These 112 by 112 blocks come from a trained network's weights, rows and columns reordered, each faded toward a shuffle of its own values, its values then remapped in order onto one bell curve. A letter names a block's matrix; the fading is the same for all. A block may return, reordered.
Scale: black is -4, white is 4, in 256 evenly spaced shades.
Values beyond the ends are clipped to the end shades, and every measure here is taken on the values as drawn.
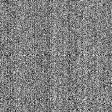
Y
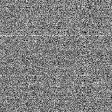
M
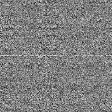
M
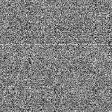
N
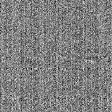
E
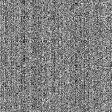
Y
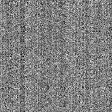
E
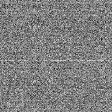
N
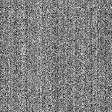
Y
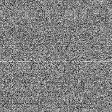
N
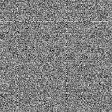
M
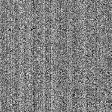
E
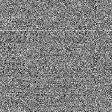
M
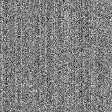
Y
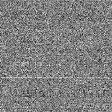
M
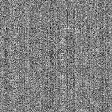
Y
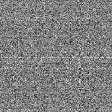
N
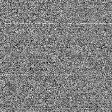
M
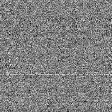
M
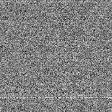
M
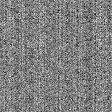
E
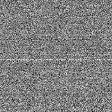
N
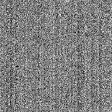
Y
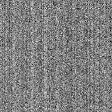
E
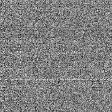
N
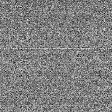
N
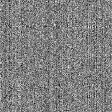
Y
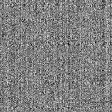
E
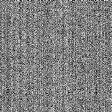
E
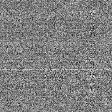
N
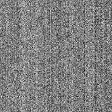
Y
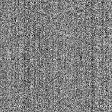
Y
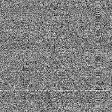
M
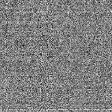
N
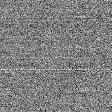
N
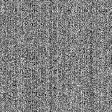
E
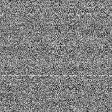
M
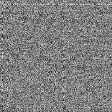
M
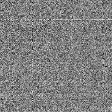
N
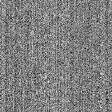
E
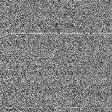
M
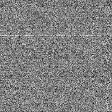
N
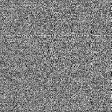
M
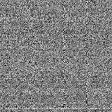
N
